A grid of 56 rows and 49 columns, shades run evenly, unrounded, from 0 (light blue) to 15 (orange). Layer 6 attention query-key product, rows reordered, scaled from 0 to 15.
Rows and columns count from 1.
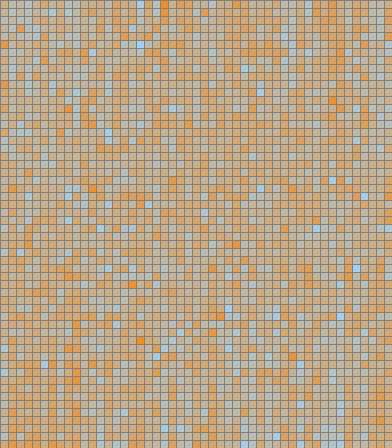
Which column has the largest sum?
27
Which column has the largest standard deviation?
43
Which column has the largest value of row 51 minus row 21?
7
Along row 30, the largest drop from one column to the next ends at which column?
5
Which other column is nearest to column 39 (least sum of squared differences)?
44
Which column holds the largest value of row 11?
1
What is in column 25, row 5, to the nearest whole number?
4
